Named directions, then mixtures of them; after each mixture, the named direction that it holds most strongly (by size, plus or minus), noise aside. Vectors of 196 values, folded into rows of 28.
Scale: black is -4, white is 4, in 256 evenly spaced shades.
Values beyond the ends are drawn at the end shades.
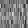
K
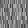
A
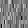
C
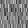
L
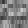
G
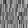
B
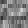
G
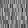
A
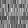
L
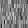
C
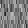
L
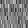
L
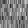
A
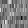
C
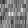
G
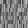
B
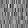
A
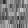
G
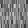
K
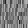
B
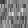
G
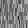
B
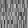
B
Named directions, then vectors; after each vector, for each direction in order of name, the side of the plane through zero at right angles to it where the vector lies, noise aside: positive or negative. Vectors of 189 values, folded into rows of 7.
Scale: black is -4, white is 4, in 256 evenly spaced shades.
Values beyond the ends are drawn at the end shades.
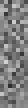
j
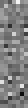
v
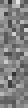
positive, positive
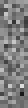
negative, positive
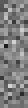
negative, positive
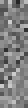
negative, negative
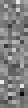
negative, positive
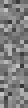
positive, negative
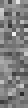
positive, positive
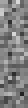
positive, positive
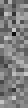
negative, negative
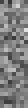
positive, positive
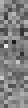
positive, negative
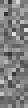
positive, positive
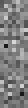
negative, positive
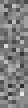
positive, negative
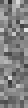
positive, positive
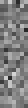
negative, negative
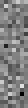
negative, positive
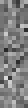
negative, negative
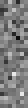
negative, negative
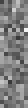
positive, positive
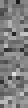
negative, negative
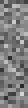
positive, negative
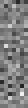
positive, negative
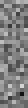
negative, positive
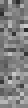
negative, negative
